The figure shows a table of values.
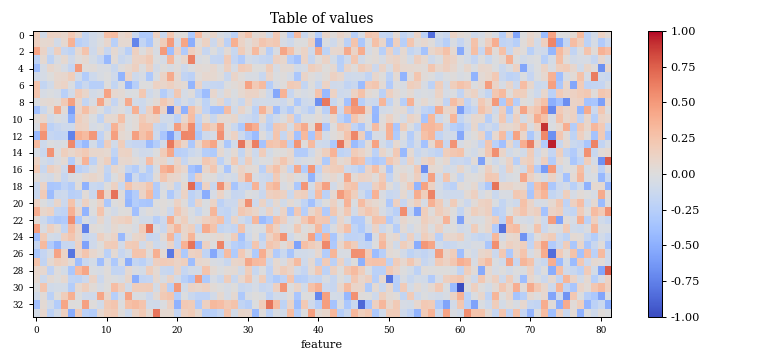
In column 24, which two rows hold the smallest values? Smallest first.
19, 7
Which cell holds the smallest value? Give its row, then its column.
30, 60
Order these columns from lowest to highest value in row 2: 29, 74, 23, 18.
23, 29, 74, 18
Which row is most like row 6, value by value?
27
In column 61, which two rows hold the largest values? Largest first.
33, 27
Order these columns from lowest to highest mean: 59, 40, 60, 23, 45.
60, 23, 40, 59, 45
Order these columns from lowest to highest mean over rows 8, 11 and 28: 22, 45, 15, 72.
15, 22, 45, 72
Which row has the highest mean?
11
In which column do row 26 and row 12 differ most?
21
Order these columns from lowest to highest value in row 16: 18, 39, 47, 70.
47, 70, 18, 39
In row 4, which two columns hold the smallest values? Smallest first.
80, 69
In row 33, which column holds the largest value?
17
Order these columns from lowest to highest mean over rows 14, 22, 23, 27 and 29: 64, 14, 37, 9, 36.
14, 9, 37, 36, 64
